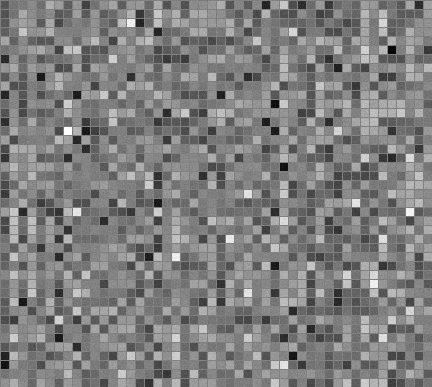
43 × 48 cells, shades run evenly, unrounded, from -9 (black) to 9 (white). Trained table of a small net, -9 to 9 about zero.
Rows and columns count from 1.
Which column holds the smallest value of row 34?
3
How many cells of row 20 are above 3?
8
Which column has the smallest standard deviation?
27
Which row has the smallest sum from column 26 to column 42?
35
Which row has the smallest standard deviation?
39
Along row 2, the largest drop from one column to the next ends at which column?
16
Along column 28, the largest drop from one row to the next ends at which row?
23
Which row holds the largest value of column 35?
30
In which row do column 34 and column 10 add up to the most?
31
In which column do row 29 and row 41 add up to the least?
1
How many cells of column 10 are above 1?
8
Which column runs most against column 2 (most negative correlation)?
7
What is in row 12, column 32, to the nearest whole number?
5
